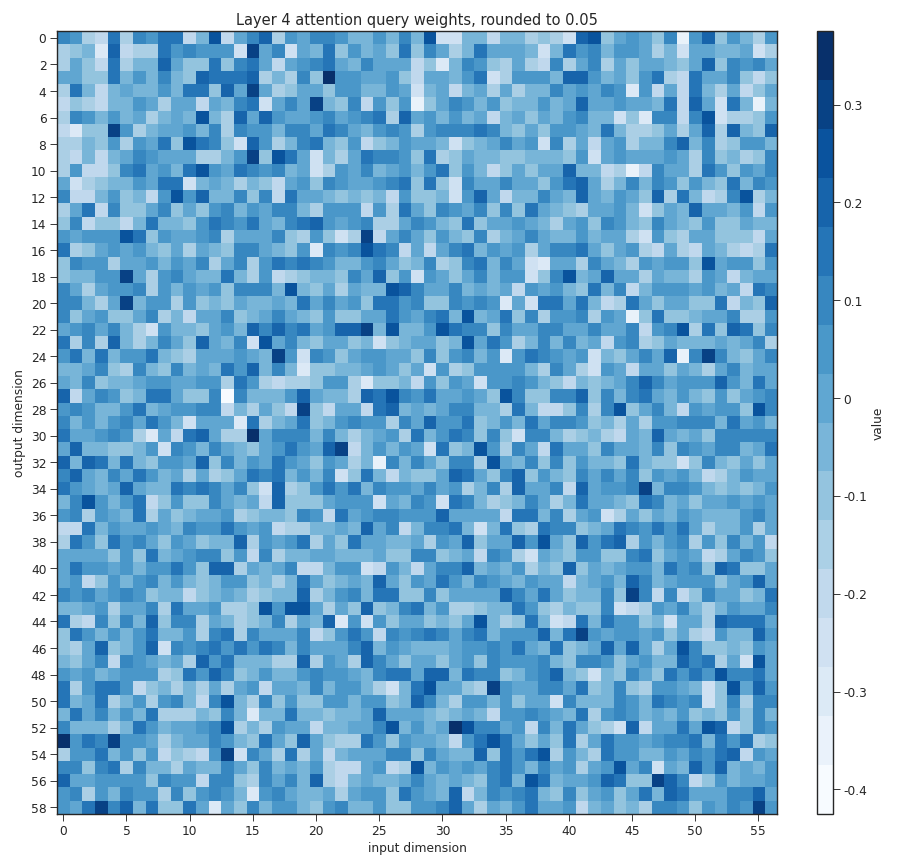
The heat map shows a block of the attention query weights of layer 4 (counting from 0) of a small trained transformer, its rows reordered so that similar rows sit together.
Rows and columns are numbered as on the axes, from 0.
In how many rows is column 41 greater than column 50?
29
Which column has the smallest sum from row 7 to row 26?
46
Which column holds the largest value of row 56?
47
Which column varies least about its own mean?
56
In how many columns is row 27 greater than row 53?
24
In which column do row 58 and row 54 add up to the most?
3
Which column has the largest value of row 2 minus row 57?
15
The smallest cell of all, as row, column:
27, 13
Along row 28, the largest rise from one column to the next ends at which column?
19
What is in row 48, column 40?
-0.05
